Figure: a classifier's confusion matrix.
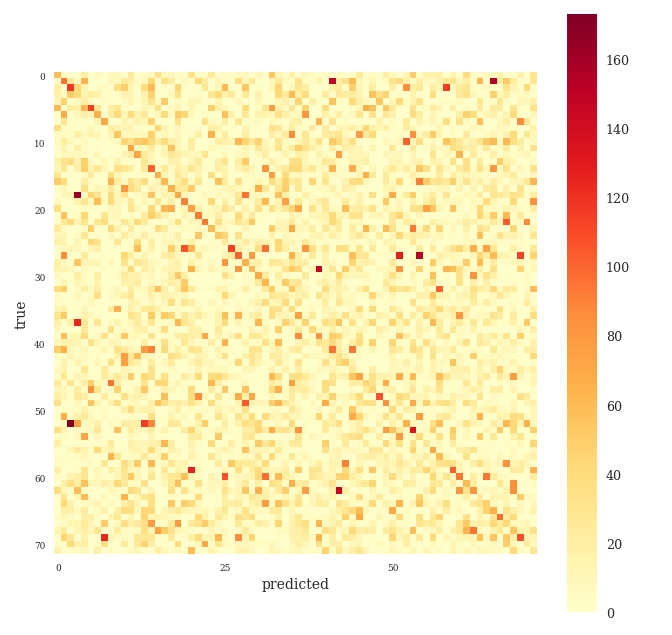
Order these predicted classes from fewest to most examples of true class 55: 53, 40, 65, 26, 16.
65, 26, 53, 40, 16
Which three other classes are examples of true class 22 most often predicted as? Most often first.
67, 70, 29
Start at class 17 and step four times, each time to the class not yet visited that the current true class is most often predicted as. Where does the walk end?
58
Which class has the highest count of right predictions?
53
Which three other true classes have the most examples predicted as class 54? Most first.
27, 16, 51
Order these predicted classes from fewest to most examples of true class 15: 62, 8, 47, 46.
62, 47, 8, 46
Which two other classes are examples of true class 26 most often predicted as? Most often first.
19, 31
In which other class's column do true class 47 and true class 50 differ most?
5
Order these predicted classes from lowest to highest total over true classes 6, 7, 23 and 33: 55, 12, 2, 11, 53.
2, 12, 55, 11, 53
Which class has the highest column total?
14
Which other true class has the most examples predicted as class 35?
9
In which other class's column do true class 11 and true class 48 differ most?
21
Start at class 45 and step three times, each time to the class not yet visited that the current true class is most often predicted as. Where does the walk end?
42
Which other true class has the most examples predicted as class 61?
68
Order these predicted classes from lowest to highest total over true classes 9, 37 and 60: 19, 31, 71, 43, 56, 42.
71, 43, 19, 31, 42, 56
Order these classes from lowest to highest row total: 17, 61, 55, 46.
55, 17, 46, 61
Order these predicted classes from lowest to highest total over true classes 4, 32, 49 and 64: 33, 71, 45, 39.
39, 45, 71, 33
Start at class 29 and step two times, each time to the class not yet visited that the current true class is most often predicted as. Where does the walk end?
36
